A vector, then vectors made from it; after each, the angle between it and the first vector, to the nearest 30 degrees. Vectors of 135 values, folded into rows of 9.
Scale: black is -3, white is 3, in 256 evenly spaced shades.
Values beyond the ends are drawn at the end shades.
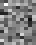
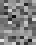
60 degrees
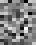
120 degrees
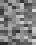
90 degrees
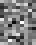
90 degrees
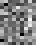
150 degrees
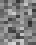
60 degrees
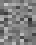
30 degrees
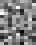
120 degrees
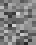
90 degrees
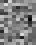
30 degrees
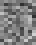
120 degrees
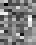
150 degrees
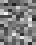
150 degrees
